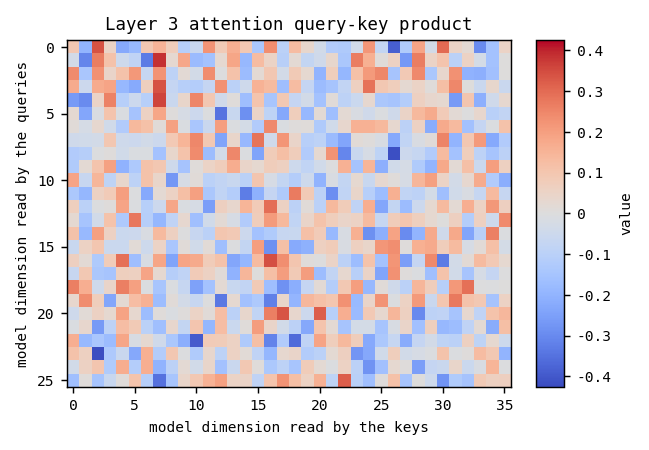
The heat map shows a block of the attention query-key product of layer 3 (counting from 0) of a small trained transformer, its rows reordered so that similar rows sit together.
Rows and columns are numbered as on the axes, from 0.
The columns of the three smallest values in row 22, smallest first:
10, 18, 16
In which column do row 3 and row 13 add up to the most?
24
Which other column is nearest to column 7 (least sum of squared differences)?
3
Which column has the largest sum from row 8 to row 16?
34
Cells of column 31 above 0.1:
7
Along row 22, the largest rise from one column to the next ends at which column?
11
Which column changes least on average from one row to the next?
13
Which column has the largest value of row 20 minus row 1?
17
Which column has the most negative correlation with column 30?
4
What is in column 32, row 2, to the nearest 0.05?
-0.2
